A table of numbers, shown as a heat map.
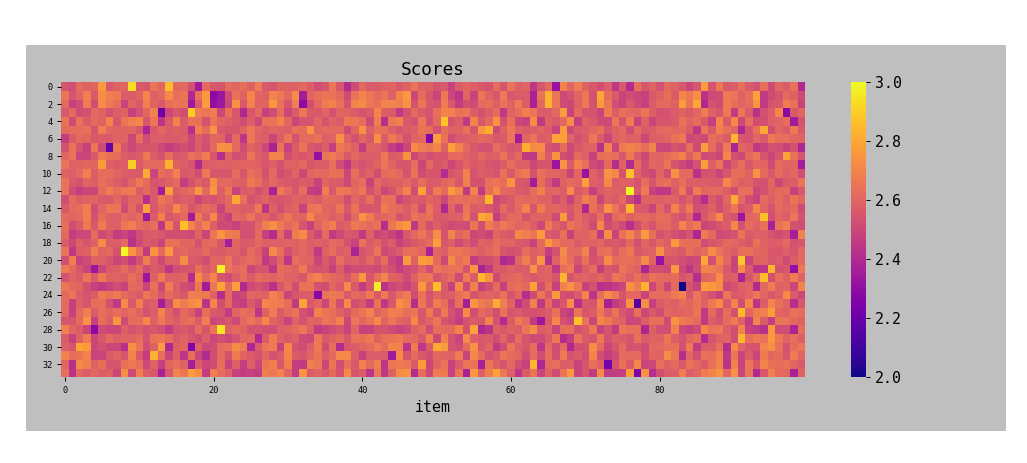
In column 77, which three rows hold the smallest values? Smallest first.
25, 33, 13
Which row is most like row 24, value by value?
8
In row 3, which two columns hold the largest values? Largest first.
17, 67
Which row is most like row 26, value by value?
29
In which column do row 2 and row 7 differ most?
6
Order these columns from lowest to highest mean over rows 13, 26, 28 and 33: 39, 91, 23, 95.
39, 23, 91, 95
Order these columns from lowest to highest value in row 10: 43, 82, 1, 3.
1, 43, 3, 82
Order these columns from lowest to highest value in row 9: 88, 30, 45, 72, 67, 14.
72, 45, 30, 88, 67, 14
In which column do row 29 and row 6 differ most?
49
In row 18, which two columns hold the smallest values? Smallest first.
22, 9
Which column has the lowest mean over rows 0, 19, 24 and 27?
34
